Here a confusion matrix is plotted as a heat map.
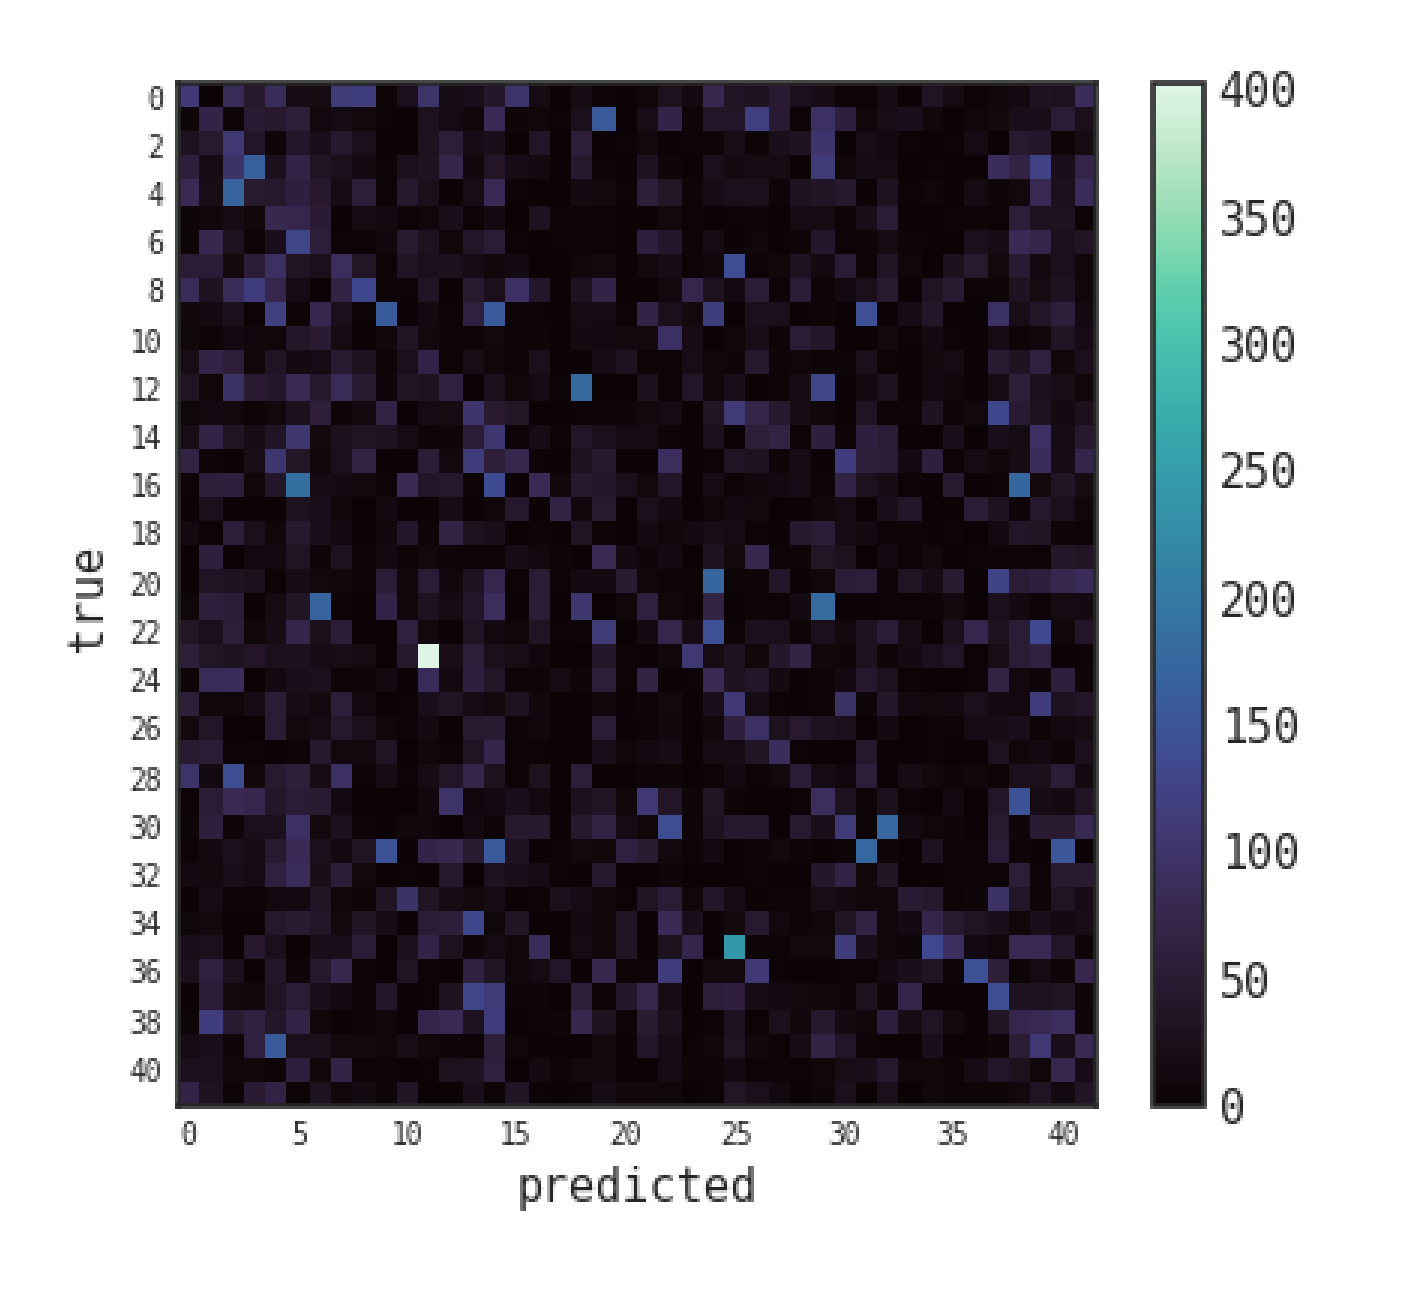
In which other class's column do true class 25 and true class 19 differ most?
39
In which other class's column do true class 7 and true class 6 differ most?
25
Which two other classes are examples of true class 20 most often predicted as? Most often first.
24, 37
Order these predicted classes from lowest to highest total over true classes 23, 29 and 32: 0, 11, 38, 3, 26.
26, 0, 3, 38, 11
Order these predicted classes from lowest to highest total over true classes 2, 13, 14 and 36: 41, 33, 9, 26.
33, 9, 41, 26
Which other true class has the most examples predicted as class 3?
8
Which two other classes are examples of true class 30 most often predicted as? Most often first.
32, 22
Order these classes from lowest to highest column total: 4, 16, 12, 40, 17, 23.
17, 23, 16, 12, 40, 4
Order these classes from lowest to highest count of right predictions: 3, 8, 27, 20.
20, 27, 8, 3
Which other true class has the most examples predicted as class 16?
35
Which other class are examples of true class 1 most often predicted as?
19
